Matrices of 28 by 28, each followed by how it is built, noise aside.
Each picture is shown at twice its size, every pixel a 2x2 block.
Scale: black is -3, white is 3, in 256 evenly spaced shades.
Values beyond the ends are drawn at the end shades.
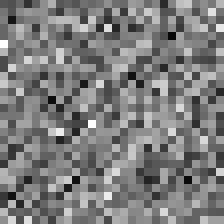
Hankel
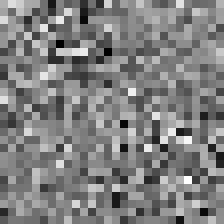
block diagonal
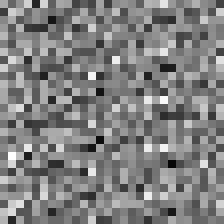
repeating rows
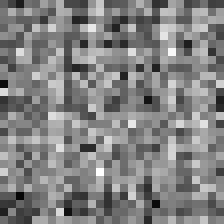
blocks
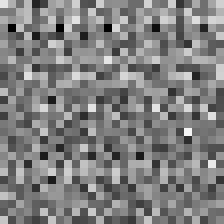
repeating columns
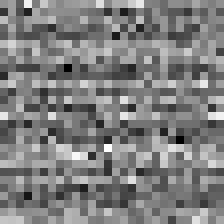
blocks
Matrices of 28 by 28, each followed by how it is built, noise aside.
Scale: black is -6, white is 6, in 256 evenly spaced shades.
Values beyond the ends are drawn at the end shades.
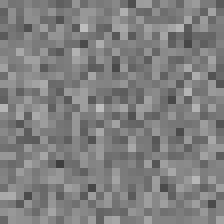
noise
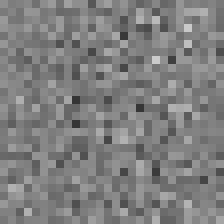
uneven columns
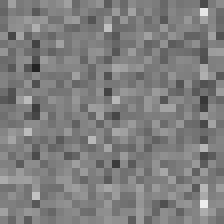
uneven columns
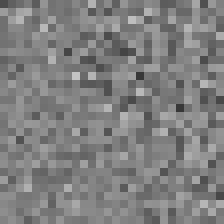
upper triangular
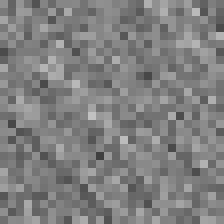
Toeplitz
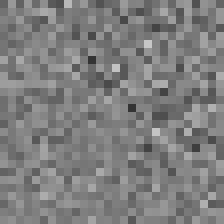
upper triangular
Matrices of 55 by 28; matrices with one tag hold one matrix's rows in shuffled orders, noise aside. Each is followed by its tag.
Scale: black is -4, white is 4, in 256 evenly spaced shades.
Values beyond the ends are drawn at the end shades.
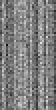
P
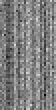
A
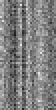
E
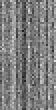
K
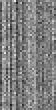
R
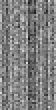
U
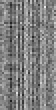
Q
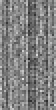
U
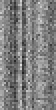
E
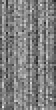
P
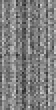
K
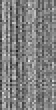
R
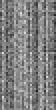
P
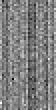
U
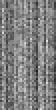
P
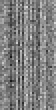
Q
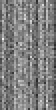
P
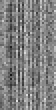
Q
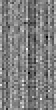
U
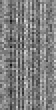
Q
